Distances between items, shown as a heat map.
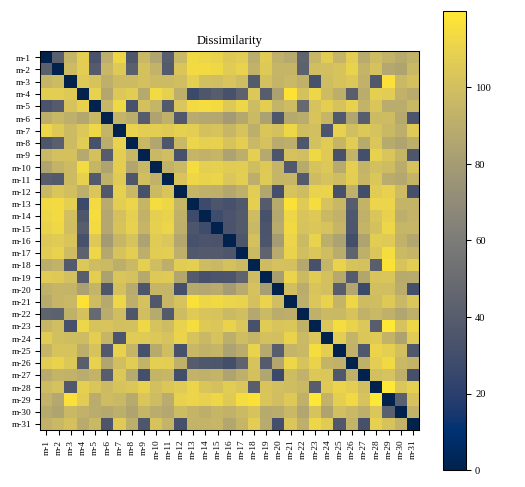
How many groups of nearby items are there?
7
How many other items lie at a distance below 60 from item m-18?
3
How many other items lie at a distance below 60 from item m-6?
6
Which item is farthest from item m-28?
m-29
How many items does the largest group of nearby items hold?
8
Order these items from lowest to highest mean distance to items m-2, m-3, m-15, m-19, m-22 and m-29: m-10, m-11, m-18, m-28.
m-11, m-18, m-28, m-10
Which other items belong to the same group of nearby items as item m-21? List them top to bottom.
m-10
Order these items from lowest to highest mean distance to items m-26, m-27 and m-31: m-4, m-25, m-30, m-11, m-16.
m-25, m-16, m-4, m-30, m-11
